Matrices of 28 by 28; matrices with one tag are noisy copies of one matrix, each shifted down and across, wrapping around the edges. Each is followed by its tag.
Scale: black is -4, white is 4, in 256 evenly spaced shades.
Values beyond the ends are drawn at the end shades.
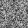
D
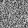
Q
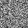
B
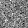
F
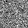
F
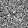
F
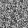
B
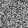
D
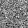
D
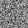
B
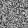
B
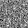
Q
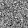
F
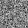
B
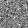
D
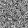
B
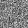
Q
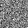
Q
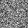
F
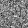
B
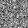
D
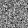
B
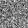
B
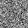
F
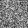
D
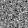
B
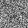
F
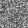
D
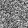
F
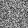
F
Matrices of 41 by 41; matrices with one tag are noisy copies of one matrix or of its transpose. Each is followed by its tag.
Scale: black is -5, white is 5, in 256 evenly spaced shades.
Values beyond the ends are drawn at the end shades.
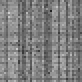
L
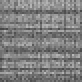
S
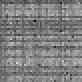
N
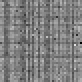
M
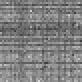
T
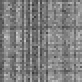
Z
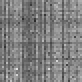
T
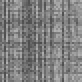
T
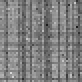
L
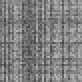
T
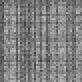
N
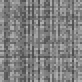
M
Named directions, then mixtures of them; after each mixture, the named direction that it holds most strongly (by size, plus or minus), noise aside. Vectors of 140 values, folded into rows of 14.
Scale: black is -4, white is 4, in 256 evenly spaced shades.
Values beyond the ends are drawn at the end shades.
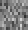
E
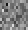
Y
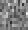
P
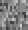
E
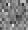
Y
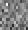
Y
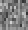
P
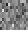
Y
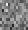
Y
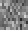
E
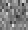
P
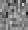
P
